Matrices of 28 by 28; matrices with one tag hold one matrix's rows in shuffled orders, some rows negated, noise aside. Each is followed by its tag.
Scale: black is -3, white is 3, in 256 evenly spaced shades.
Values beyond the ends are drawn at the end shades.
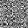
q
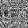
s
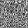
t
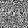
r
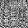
s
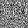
t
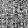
r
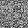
r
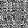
q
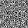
t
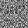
t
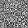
t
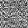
s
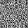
t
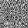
t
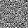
t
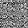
q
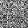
q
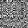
q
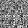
r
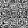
s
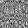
t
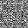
q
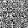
q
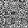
s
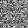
q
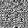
r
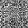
s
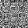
s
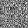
t
